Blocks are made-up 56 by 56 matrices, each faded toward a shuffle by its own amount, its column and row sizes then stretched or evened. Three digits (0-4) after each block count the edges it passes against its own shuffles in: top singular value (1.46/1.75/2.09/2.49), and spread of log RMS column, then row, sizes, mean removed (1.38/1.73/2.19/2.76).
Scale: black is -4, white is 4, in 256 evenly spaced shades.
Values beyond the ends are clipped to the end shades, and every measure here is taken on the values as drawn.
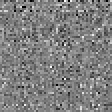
0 2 3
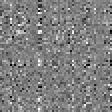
3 3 2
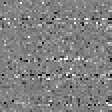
2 0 3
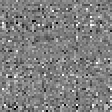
1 1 3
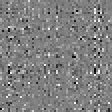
2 3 3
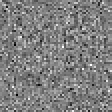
2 0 0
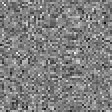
2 0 0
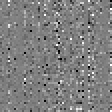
0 4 2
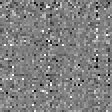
0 2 3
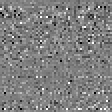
2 1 3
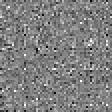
2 2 1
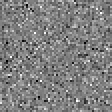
0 0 1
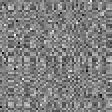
4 0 2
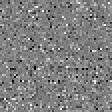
0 0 2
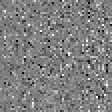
1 3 0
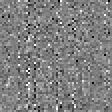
2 3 0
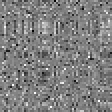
3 1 0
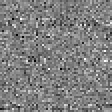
1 0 2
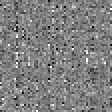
1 3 1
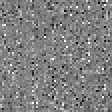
0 3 0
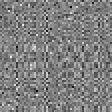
4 3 0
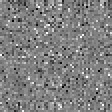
2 0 0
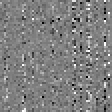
1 4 0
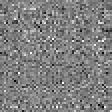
3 1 2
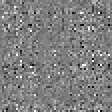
0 3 3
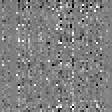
2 4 1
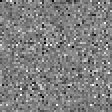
0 0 2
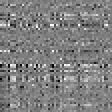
4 1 4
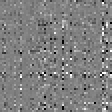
2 4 3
